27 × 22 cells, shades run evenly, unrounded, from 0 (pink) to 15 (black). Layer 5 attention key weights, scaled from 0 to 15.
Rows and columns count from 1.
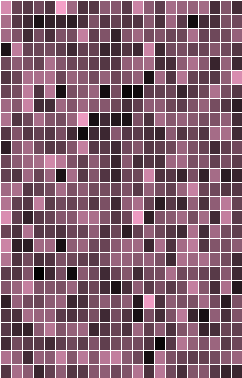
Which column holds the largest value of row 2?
18
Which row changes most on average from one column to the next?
13
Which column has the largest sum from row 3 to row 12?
11
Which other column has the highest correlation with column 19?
6
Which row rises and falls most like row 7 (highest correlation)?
17
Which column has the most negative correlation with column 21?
14
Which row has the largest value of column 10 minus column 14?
4
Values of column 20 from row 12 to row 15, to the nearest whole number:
9 5 8 6
